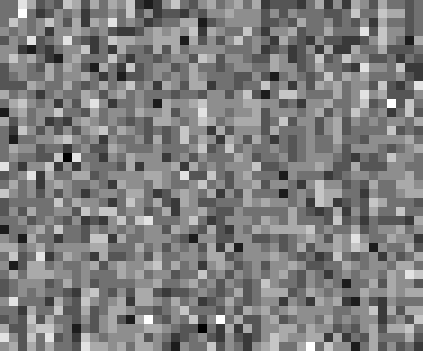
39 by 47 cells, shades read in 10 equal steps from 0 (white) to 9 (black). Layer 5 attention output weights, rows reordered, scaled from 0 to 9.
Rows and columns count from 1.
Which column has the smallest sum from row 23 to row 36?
16
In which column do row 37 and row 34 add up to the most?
23
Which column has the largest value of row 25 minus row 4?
41
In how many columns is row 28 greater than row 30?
16
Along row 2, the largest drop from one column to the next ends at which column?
3
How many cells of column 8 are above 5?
7
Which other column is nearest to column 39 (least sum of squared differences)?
34
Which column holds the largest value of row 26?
1
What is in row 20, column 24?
2
